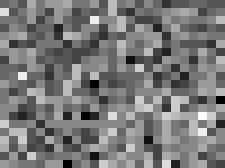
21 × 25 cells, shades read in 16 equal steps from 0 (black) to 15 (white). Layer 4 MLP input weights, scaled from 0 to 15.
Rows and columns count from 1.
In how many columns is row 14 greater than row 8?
16
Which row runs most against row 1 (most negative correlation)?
18
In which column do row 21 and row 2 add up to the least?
8
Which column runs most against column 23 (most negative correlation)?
10
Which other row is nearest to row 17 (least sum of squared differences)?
19
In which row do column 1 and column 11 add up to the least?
20
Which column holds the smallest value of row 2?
15
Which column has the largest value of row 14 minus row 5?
7
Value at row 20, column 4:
12
